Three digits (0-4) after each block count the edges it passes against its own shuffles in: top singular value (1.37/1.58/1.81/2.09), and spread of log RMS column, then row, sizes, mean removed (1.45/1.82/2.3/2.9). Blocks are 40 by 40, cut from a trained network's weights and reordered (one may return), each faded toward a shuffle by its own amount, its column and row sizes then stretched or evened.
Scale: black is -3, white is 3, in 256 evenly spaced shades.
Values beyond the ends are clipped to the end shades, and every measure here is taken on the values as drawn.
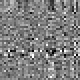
3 2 3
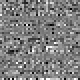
1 0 4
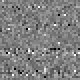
0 0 2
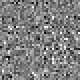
2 1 2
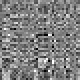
4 2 3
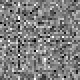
2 1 0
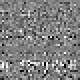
1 2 4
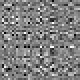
4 3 3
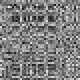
4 0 3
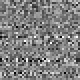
0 0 4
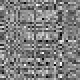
4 3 0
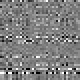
4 1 4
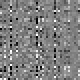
3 4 1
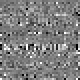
2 2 4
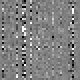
3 4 0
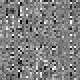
3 4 2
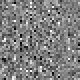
0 3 0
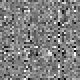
2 3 2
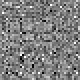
2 1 0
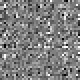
1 3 3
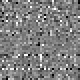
0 1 3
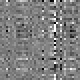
4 3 2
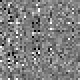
1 3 0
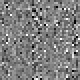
1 3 0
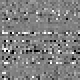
1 1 4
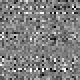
1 1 4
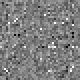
0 1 0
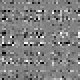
3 3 4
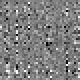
1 3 2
